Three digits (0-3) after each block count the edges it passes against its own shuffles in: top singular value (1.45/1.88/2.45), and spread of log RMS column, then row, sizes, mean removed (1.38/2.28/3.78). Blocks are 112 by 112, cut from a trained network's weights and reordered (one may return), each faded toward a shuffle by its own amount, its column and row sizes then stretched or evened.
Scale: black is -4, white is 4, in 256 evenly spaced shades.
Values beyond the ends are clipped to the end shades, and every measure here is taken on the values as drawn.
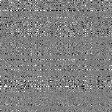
1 2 3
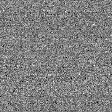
0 0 2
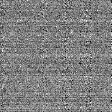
2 2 0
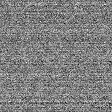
2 0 1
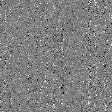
0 2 0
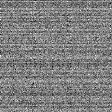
3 2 0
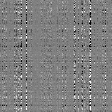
3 3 1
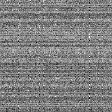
3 2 0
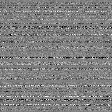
2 0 3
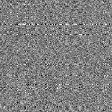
3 1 2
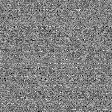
0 0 2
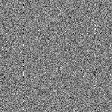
2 1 0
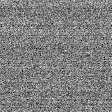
1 1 0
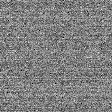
1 1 0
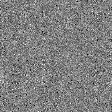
0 1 1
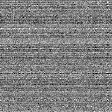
3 1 2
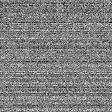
3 1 2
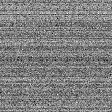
3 0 1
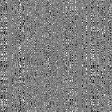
3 3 0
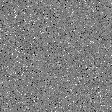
0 0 0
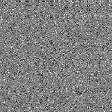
2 0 1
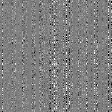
2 3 1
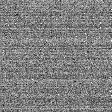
2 1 0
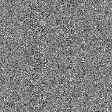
0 2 0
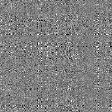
1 2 2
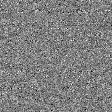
0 0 1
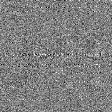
1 0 2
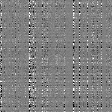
3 3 1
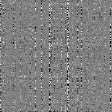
1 3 1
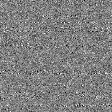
0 0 2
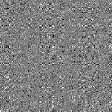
3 2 2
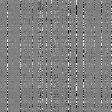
3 3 0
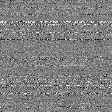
1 0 3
